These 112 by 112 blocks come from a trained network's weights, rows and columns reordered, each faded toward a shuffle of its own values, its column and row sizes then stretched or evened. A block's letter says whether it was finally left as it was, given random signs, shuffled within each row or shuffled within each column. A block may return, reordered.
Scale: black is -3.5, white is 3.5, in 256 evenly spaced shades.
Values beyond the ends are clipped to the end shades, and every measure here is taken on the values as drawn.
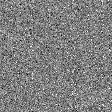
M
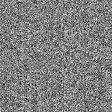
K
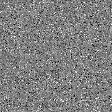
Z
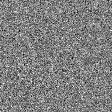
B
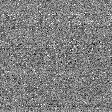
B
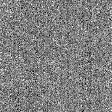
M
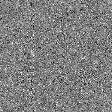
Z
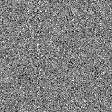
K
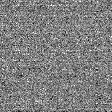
K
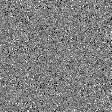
Z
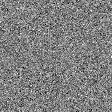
B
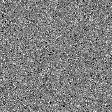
M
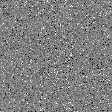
M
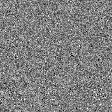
Z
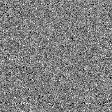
Z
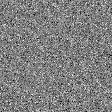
B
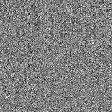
K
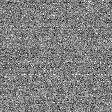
B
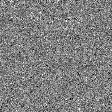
Z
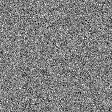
B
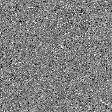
Z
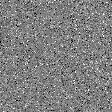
M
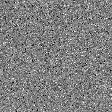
B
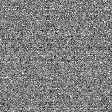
K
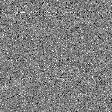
B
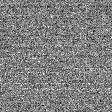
B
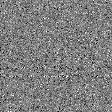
Z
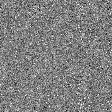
M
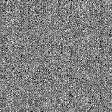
K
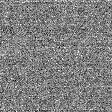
B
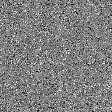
B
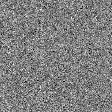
M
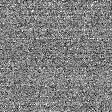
B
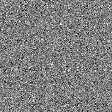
Z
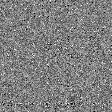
Z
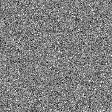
M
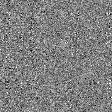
Z
